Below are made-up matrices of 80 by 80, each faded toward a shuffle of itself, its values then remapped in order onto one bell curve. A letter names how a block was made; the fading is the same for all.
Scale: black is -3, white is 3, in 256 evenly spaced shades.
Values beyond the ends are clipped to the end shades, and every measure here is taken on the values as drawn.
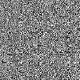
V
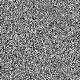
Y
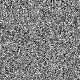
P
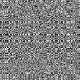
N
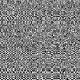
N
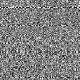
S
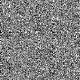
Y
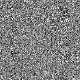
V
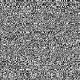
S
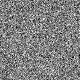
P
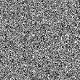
Y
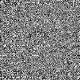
V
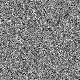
P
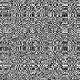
N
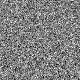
P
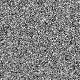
P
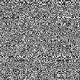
S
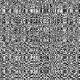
N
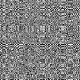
N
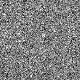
Y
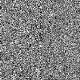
Y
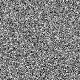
P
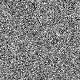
P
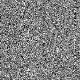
Y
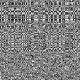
N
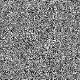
V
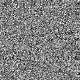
Y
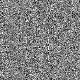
Y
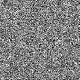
P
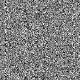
Y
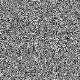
V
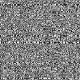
S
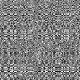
N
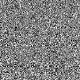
V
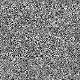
V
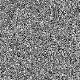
Y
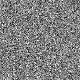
Y
